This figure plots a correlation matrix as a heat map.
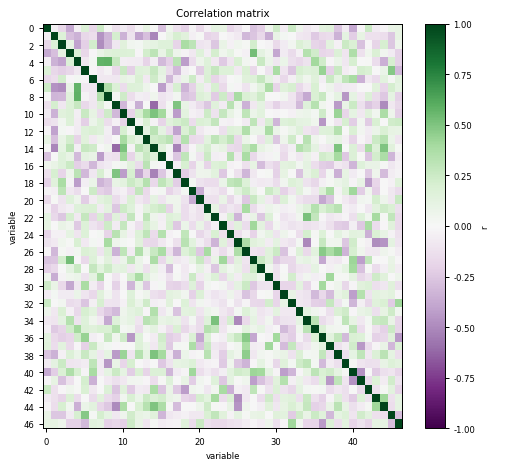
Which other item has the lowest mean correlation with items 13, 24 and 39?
8
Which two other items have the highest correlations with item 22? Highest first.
34, 43
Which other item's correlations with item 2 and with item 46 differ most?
7
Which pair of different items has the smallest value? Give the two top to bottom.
9, 14
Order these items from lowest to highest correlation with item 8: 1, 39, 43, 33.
39, 1, 33, 43
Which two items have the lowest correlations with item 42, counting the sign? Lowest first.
18, 24
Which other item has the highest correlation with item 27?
3
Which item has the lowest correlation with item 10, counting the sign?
17
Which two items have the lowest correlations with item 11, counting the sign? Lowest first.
36, 30
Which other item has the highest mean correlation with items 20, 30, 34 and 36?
5
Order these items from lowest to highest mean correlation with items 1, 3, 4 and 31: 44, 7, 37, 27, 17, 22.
37, 44, 22, 27, 7, 17
